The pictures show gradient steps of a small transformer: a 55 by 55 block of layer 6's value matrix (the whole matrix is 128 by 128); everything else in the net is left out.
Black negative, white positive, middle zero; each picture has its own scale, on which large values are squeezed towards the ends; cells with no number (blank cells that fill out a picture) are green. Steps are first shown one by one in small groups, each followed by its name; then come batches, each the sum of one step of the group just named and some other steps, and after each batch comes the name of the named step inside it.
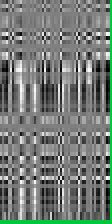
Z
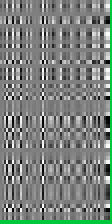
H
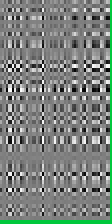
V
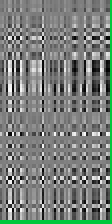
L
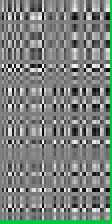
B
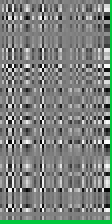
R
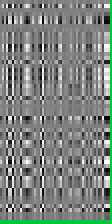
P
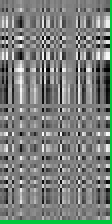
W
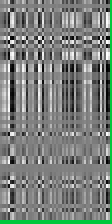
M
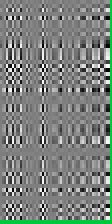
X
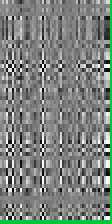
X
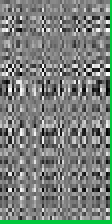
V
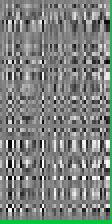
P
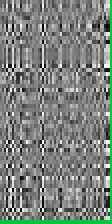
R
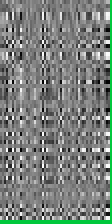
W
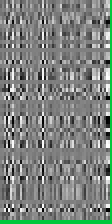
H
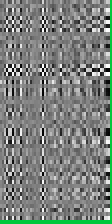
X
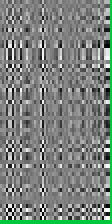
X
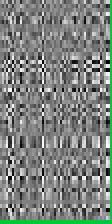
V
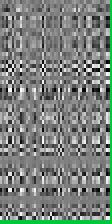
V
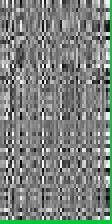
M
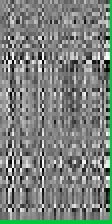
M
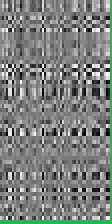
B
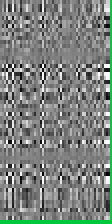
R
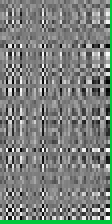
X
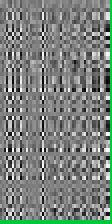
L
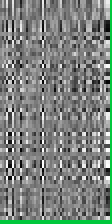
L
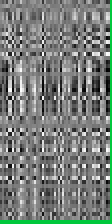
Z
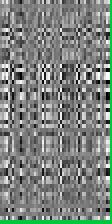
M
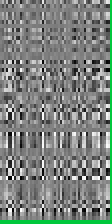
L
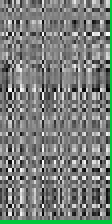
Z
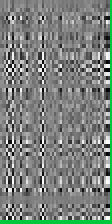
X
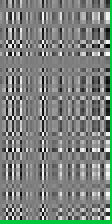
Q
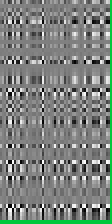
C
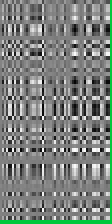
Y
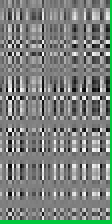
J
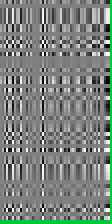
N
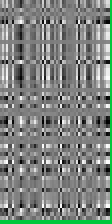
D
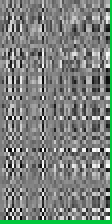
Y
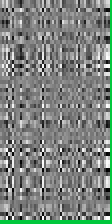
D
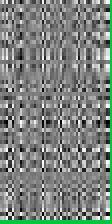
D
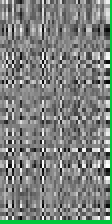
Y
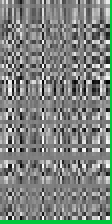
J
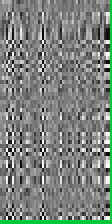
Q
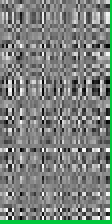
J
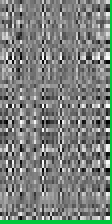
D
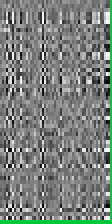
N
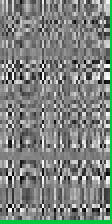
C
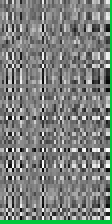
Y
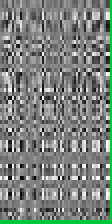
J
